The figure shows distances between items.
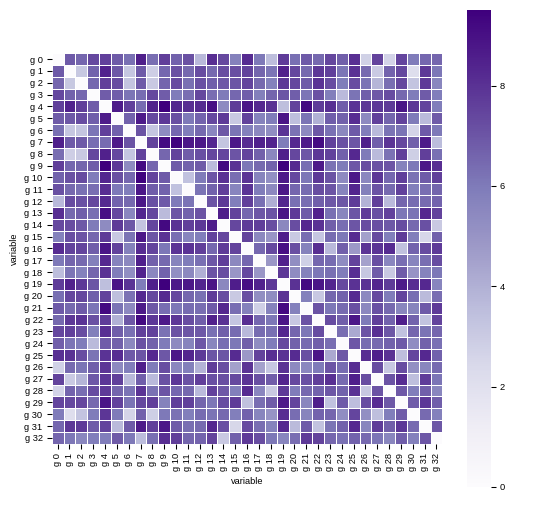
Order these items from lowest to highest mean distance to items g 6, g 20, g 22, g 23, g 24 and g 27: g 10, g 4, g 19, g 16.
g 16, g 10, g 4, g 19
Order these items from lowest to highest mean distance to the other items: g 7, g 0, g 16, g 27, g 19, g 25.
g 0, g 27, g 16, g 25, g 7, g 19
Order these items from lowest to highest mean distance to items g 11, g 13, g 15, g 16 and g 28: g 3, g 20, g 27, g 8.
g 20, g 3, g 8, g 27
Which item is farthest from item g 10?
g 7
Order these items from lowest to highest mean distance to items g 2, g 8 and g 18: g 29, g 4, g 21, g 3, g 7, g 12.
g 12, g 21, g 3, g 29, g 7, g 4
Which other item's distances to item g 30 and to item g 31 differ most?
g 1
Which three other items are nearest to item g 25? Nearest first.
g 29, g 23, g 16
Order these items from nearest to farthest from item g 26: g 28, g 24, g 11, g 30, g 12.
g 28, g 12, g 30, g 11, g 24
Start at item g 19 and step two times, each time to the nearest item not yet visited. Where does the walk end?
g 14
